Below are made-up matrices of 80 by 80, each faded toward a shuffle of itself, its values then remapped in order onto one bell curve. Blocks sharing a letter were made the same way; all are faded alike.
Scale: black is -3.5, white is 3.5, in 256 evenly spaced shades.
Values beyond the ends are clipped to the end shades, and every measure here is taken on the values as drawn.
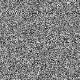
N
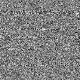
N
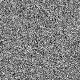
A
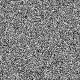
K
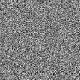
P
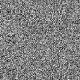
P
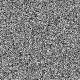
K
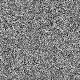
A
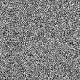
P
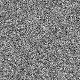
A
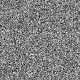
A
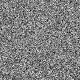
A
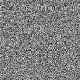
P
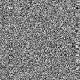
P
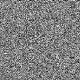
P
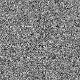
N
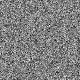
A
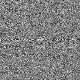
N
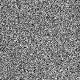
A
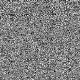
N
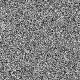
K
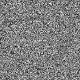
N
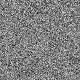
A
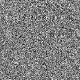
P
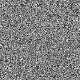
N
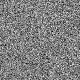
A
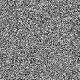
P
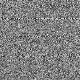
N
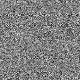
N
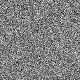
K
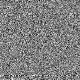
N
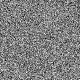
A
